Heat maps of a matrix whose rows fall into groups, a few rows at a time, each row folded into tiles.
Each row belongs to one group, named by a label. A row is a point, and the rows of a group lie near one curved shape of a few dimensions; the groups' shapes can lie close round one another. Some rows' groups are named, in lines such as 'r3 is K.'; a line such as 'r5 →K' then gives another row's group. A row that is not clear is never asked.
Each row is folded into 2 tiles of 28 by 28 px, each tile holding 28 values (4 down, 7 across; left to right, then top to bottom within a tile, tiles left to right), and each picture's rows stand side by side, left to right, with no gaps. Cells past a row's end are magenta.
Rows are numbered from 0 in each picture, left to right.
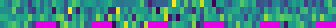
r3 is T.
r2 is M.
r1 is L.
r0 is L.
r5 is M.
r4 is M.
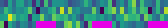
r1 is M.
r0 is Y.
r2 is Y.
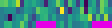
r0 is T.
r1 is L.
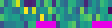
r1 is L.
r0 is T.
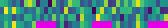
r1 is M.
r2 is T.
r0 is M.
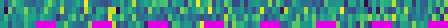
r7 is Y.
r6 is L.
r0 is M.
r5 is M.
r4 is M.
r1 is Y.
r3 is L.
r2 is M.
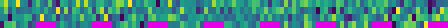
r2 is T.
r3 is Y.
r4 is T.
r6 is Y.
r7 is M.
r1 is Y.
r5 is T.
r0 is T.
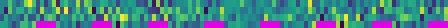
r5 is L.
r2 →Y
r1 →Y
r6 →M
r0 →T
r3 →Y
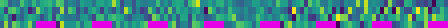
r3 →T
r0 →Y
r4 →M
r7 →M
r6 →L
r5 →L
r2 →Y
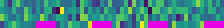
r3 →Y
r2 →T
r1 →M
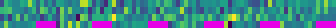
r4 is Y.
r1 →M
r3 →L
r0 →Y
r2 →Y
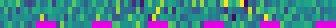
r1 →T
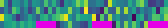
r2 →M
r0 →Y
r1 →L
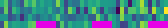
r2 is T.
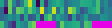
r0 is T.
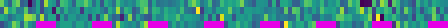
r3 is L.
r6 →T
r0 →L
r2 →Y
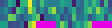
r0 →L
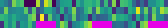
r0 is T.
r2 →T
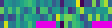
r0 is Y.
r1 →M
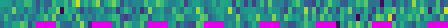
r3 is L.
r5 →M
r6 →M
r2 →Y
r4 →L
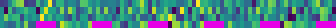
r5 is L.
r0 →M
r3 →L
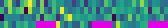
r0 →T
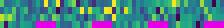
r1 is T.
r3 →T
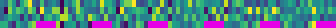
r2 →M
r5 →L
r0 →T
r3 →Y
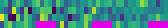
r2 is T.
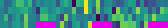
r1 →L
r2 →M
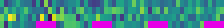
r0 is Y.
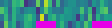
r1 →T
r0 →T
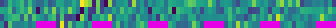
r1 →M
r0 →Y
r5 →T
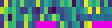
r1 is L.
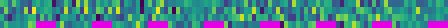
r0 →L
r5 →L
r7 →M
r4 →Y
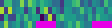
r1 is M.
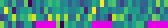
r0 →L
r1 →M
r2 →Y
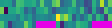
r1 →Y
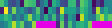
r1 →M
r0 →M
